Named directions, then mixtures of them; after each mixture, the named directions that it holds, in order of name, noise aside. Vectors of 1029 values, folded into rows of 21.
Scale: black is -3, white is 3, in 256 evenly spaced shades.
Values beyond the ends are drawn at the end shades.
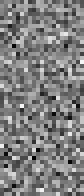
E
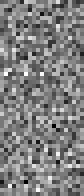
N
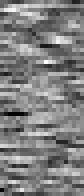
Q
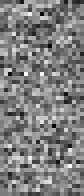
N, Q.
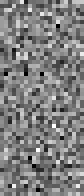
E, N.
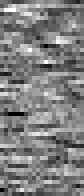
Q.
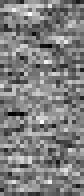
N, Q.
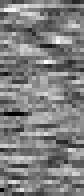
Q.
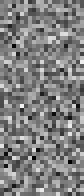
E.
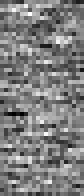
N, Q.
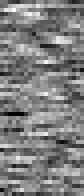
Q.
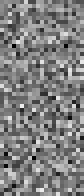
E.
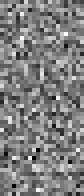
E, N.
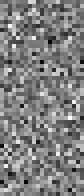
E, N.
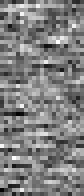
E, Q.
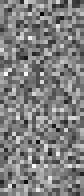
N.
